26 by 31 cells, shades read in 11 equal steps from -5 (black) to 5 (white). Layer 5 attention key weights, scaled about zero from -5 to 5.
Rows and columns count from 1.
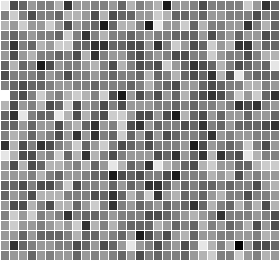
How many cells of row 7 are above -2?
23
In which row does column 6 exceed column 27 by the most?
25
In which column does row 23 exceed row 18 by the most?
13
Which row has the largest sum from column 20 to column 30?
26
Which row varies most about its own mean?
10
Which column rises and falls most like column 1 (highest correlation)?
5
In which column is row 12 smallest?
20
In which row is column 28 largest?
16
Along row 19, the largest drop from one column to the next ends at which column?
9
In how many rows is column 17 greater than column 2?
13
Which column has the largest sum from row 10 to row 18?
8
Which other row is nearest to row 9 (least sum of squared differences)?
4
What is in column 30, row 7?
-1
